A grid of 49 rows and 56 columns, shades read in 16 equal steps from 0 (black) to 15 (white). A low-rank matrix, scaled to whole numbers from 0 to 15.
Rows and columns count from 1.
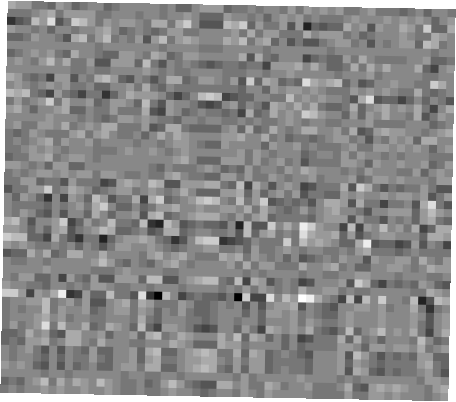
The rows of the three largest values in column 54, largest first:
25, 10, 26
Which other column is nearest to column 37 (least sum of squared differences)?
35
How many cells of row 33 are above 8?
17
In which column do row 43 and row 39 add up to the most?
6
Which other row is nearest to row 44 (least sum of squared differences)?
46
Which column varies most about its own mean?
38
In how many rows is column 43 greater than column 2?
20
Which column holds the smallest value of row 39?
54
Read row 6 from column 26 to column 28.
7 7 8
